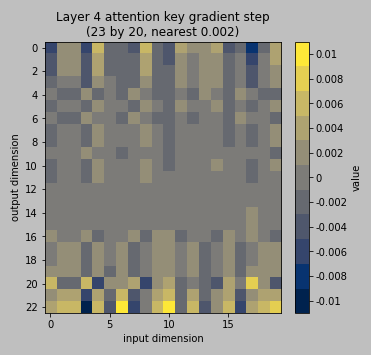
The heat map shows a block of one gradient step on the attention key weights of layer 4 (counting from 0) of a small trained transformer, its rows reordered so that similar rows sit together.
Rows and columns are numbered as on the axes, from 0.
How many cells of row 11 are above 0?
2
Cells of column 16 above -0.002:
17
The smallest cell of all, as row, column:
22, 3
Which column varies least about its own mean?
5
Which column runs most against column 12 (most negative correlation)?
16
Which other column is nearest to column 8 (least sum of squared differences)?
14
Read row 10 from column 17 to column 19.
-0.002 0 0.002
